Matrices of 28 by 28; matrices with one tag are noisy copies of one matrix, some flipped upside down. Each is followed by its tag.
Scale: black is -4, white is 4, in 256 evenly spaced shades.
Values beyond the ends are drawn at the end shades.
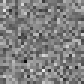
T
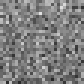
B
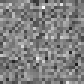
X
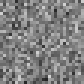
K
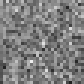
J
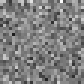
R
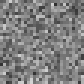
R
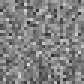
K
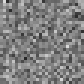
T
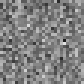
K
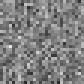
K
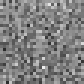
B
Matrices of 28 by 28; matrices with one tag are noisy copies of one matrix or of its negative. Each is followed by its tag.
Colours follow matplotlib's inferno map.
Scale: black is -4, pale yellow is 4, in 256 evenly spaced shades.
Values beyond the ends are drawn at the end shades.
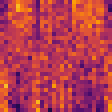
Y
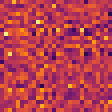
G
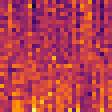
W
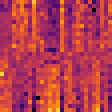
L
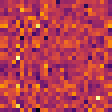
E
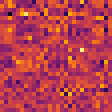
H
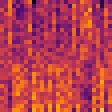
W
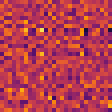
G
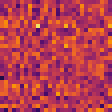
E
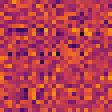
G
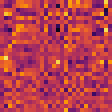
H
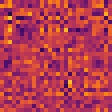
H
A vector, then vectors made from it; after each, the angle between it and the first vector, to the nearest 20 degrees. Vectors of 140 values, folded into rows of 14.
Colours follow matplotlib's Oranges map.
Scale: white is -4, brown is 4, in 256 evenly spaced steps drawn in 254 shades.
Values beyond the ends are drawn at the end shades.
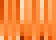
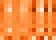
60 degrees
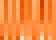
160 degrees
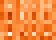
60 degrees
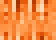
60 degrees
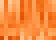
140 degrees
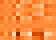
80 degrees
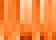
40 degrees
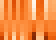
120 degrees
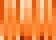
20 degrees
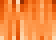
100 degrees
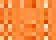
80 degrees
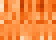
140 degrees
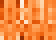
40 degrees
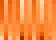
20 degrees
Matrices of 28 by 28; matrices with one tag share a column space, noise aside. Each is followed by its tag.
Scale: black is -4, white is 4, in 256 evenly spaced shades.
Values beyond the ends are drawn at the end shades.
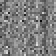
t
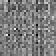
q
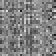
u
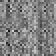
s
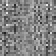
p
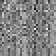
q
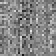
u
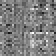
p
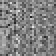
u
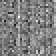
t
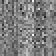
q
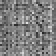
p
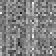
t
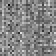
p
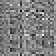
u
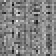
t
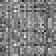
s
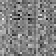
u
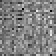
u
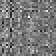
s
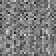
u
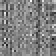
q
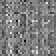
t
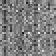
p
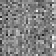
u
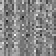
q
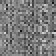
p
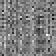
u
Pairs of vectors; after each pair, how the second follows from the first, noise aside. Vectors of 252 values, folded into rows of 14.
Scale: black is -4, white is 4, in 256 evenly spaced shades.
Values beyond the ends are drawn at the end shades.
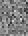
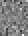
wrapped around, partly zeroed.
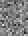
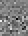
wrapped around, negated, partly zeroed.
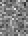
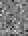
wrapped around, partly zeroed.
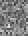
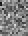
wrapped around, negated.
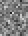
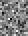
wrapped around, negated.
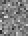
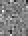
wrapped around, negated, partly zeroed.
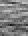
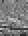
wrapped around, negated, partly zeroed.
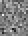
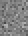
wrapped around, negated, shrunk.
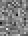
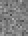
wrapped around, negated, shrunk.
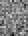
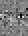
wrapped around, partly zeroed.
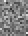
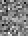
wrapped around, negated.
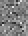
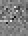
wrapped around, negated, partly zeroed.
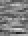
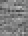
wrapped around, shrunk.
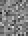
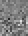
reversed, negated, partly zeroed.
